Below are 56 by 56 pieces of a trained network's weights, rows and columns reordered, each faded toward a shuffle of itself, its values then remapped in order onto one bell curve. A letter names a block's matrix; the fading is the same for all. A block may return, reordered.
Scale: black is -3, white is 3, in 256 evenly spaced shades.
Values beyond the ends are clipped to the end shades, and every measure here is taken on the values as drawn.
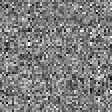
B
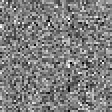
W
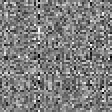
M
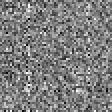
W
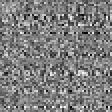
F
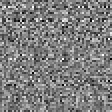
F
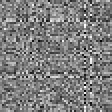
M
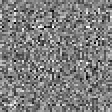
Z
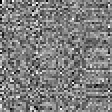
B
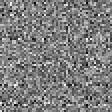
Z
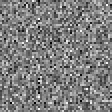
W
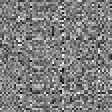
M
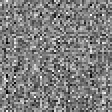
W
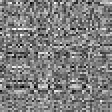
F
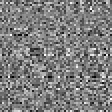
F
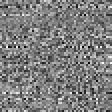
F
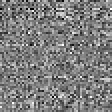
F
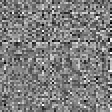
M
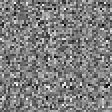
Z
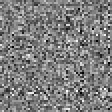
Z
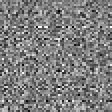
F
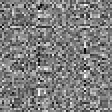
M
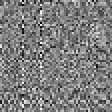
M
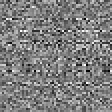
F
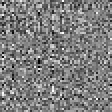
B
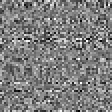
F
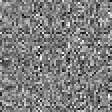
B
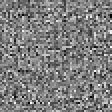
Z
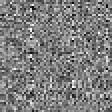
B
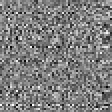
F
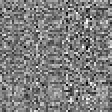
B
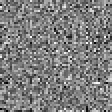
Z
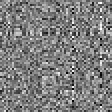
M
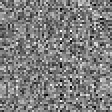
W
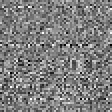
F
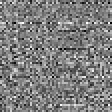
F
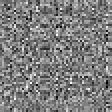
B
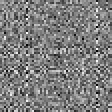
M
